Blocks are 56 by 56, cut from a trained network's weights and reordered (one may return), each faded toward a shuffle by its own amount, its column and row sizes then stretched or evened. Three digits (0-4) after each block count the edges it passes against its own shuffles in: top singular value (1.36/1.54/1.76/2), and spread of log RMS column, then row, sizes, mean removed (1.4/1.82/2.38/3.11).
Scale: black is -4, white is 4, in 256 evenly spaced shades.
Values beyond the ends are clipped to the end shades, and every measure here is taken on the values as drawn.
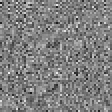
4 2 1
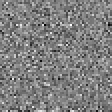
1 0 3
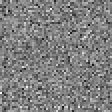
1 0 1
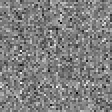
0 1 0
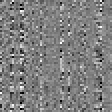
4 4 0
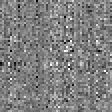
2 3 1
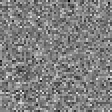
2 1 1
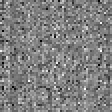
1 2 1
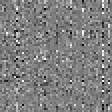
4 3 2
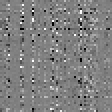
1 4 3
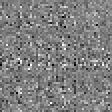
0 2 3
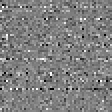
0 1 3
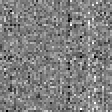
1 2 1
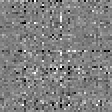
1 2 3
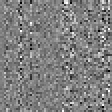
3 4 0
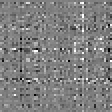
3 2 4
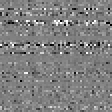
2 0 4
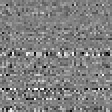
3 0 4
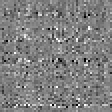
2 2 3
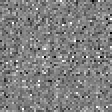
0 0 3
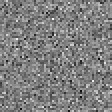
1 1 0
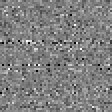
0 0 3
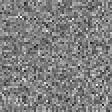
2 1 0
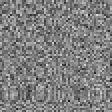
4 0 1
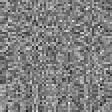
4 1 1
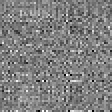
4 1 3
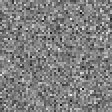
0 0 1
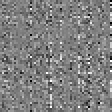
0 4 2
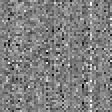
1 2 0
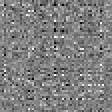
3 2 3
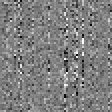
2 4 0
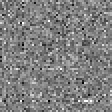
1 1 2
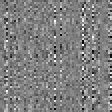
4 4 0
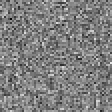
2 0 0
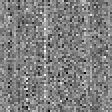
2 2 0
